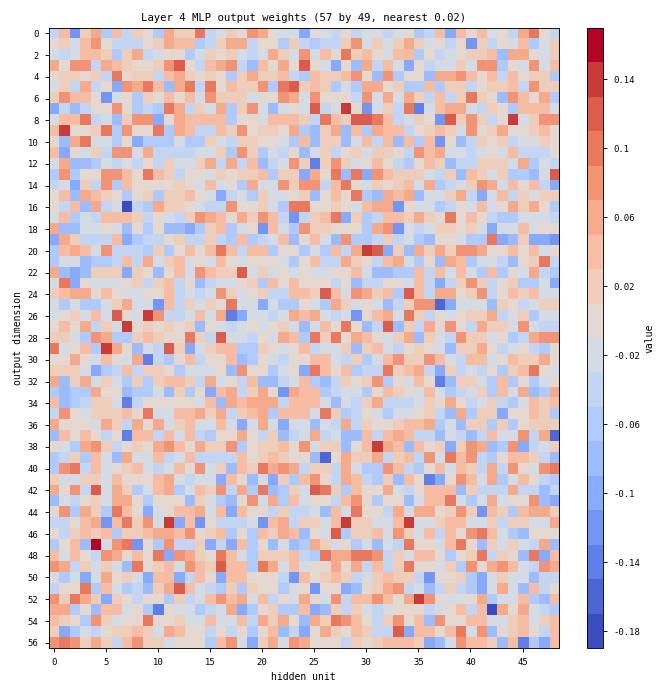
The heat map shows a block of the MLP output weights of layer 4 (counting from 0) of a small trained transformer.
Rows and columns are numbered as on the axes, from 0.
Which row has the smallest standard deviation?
2
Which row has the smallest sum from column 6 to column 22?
18
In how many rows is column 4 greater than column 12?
25
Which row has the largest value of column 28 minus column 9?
7
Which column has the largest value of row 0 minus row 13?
46
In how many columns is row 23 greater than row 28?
13
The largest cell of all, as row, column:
47, 4
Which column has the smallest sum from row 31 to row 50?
37
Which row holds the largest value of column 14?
0
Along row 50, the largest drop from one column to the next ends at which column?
12
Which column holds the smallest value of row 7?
35
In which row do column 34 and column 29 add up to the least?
3
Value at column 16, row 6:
0.02
